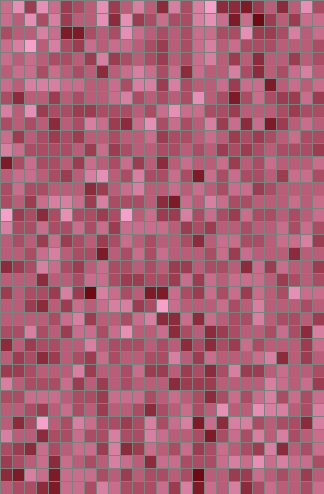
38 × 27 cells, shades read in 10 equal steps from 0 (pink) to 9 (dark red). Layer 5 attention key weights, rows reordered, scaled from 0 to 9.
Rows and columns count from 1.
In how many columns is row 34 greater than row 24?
11
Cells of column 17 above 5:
11
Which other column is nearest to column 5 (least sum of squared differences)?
2
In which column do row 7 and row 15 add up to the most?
23
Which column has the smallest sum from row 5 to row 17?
18
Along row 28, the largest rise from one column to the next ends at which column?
24
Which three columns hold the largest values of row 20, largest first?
9, 25, 20
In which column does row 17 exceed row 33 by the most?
4
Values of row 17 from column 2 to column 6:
6 5 7 5 1
